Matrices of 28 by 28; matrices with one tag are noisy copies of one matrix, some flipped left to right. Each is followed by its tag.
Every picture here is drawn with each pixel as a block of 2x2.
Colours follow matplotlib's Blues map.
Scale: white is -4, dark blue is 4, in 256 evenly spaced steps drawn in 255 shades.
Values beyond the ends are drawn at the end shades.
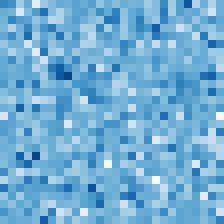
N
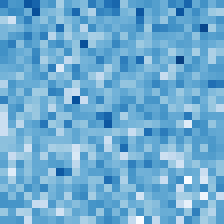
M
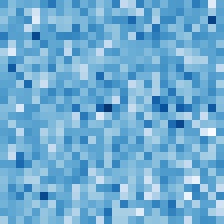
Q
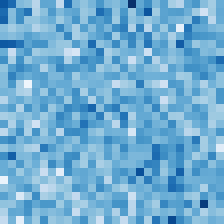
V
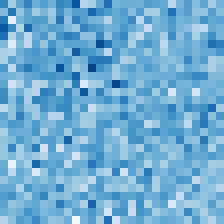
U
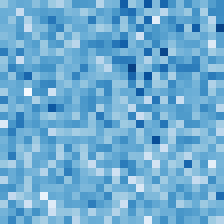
U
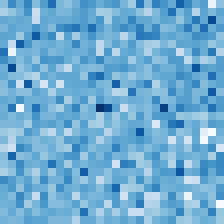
Q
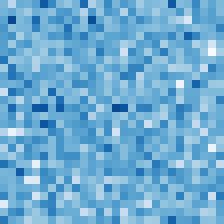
Q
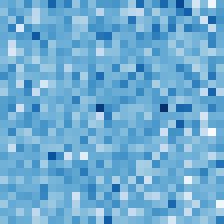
Q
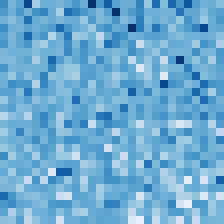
M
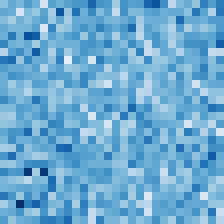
V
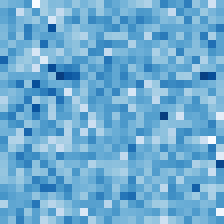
N
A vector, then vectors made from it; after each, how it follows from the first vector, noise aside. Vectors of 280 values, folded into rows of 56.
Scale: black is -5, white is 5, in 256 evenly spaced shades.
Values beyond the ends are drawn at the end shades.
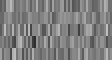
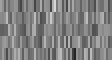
wrapped around.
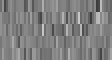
reversed, negated, partly zeroed.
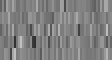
partly zeroed.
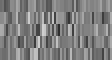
wrapped around.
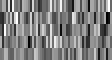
wrapped around, negated, scaled up.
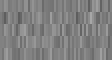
reversed, shrunk.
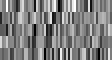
wrapped around, negated, scaled up.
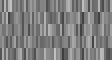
wrapped around, negated.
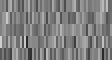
wrapped around.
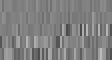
reversed, partly zeroed.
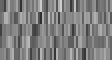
wrapped around, negated.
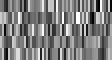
reversed, negated, scaled up.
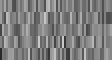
wrapped around.
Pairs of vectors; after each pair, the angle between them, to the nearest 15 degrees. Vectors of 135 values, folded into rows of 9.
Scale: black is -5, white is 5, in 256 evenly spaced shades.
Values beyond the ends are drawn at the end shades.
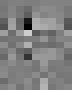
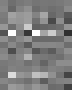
120 degrees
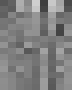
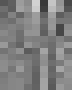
15 degrees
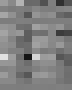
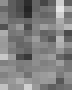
75 degrees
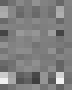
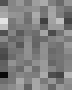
105 degrees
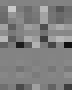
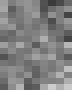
120 degrees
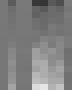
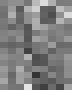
120 degrees
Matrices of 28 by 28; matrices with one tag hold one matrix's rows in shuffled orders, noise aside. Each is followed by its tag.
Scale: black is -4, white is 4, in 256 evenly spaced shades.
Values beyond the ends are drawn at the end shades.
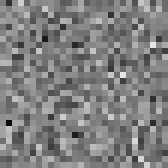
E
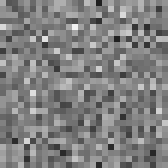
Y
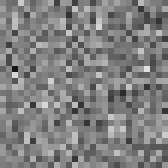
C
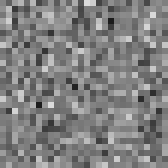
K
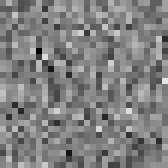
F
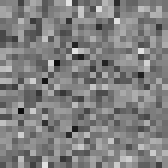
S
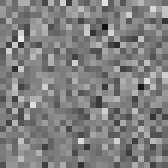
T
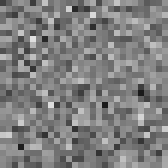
S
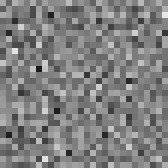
F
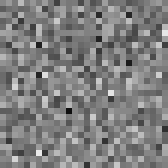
F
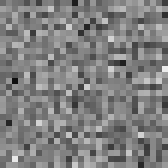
C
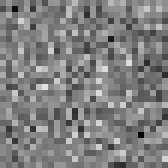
C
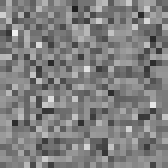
K
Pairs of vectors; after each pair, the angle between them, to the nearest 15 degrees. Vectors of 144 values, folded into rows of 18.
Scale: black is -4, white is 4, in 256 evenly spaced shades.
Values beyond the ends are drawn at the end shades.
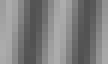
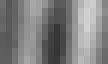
150 degrees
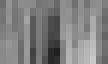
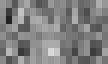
120 degrees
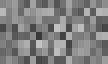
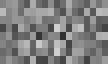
15 degrees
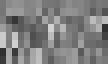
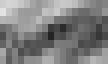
105 degrees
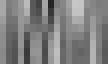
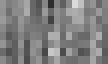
30 degrees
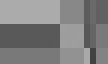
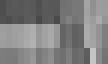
165 degrees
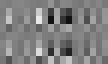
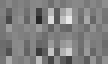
165 degrees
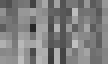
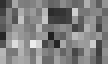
60 degrees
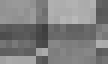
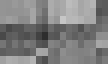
15 degrees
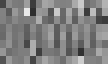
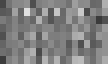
45 degrees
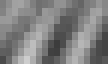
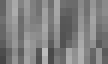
60 degrees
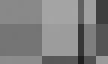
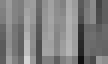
45 degrees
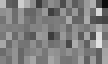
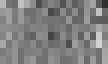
15 degrees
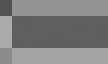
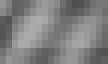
120 degrees
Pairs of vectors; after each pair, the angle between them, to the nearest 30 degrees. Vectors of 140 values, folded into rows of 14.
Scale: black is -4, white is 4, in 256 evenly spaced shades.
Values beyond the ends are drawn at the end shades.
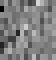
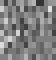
150 degrees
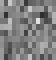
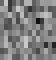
120 degrees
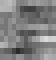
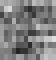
30 degrees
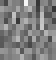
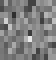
120 degrees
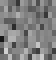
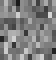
30 degrees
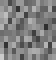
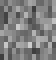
150 degrees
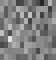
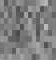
120 degrees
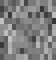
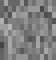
30 degrees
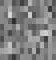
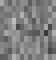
120 degrees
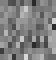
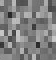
90 degrees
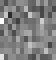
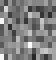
30 degrees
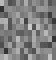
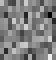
60 degrees
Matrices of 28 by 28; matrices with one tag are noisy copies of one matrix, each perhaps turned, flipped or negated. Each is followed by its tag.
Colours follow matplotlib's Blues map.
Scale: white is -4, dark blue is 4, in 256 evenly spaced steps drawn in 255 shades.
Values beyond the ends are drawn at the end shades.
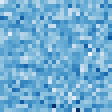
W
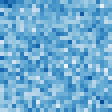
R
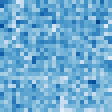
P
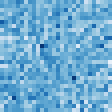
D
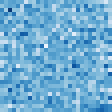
R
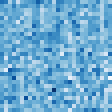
W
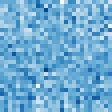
D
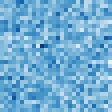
D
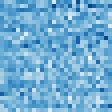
W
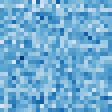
W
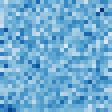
R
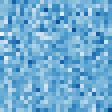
W
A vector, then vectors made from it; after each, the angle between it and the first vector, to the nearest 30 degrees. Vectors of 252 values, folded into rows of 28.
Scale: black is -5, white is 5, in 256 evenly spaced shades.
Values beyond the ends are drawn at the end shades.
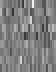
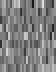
120 degrees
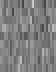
30 degrees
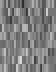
60 degrees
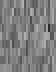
120 degrees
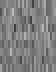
150 degrees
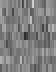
30 degrees
